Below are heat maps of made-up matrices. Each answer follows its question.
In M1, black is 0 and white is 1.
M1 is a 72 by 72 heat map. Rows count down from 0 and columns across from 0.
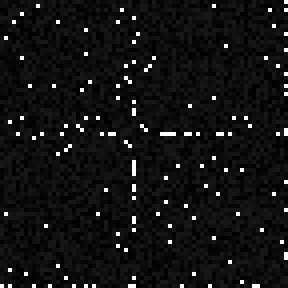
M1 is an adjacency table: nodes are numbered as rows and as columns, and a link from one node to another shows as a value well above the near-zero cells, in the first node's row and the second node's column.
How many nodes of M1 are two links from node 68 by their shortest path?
1
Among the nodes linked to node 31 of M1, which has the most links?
node 16
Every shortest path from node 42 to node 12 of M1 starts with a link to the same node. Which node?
node 33
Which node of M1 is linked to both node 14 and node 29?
node 5
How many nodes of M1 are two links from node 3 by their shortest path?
2
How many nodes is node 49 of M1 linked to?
1
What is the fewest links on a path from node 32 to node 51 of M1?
4
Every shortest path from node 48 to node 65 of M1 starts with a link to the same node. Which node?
node 54
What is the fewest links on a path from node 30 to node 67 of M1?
2
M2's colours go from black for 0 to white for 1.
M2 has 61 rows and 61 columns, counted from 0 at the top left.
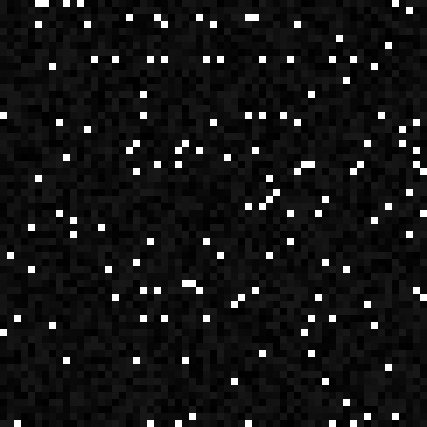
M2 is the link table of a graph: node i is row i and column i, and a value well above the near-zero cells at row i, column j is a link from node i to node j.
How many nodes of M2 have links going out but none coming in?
3
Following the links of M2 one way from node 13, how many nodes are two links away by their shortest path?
4
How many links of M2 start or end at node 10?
2
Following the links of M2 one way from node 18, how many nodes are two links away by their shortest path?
1
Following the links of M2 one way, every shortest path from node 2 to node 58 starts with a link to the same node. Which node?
node 36
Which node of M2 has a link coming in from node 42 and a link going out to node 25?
node 60
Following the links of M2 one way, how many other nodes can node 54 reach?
6
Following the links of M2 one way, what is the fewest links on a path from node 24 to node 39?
5
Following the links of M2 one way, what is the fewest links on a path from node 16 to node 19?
2
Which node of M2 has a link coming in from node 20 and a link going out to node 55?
node 52
